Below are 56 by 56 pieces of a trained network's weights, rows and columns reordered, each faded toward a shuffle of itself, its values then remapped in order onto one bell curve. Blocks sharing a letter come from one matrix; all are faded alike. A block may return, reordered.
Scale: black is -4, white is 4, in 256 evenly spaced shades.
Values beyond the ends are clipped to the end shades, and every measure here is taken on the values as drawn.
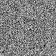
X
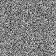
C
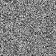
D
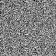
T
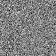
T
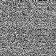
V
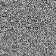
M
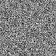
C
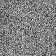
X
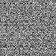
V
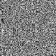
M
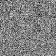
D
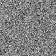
T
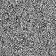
C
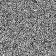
C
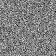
T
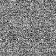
V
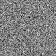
C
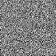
M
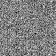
X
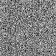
X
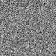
C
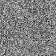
D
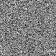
C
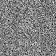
X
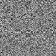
M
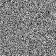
C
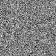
C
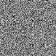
M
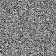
X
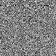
D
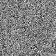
T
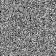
X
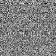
V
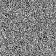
X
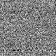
V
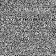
V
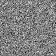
T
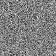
C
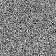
C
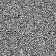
C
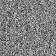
X
